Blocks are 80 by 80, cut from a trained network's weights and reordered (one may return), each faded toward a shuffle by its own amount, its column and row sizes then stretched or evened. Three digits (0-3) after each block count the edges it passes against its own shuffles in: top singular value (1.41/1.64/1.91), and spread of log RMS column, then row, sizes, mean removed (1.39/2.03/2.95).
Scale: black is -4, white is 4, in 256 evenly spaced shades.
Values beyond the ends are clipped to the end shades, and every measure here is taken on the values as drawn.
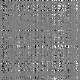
3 3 3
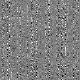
0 3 0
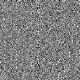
2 2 1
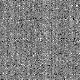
1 0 2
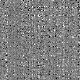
1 2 2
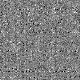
0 0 2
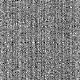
3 0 2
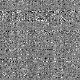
0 0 3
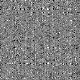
1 1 2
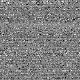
1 0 2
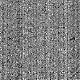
3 1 2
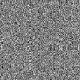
3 2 0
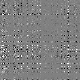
2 3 3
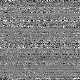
2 1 3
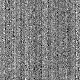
3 2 0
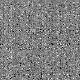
0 1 2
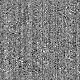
2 0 1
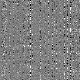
1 3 0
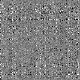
1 2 2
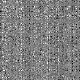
2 2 2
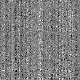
3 2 2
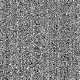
1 1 1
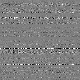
3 0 3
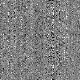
0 2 1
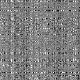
3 1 3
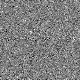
1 0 1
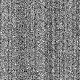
3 0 1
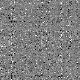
0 2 1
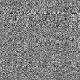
3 0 2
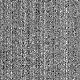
3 2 1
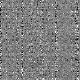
1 3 0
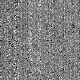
1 2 0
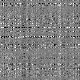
3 1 3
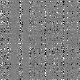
1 3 2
